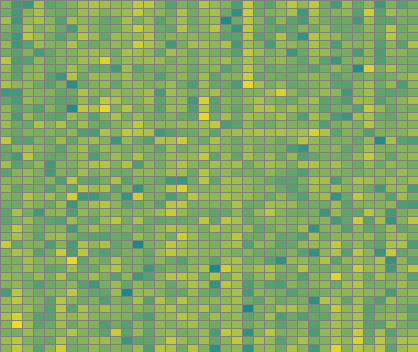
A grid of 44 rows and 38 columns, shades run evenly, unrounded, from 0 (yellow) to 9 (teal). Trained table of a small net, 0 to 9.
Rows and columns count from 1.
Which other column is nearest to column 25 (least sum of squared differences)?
24
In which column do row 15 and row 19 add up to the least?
19
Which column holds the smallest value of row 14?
10
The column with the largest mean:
5
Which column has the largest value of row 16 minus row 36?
21
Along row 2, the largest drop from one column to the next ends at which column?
23
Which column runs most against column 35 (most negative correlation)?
36
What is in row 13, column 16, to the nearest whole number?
4
